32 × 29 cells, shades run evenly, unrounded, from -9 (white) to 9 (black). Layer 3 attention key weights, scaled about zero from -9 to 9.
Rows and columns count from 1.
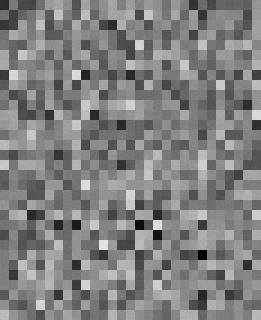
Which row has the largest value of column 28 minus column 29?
27
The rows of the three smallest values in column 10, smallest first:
19, 29, 11
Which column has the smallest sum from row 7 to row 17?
9
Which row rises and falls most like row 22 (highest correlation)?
24
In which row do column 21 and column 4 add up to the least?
14
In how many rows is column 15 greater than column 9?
14
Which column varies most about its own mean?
23
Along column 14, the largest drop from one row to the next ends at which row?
18
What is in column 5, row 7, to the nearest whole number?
1
